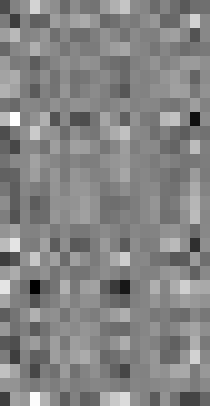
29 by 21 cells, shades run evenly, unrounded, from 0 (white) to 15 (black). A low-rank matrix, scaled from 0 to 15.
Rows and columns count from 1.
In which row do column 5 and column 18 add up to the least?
9
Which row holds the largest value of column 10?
29
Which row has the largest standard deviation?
21
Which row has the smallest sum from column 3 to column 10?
19
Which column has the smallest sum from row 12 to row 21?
20
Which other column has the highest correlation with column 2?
17
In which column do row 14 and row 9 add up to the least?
2
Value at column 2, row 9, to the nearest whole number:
0
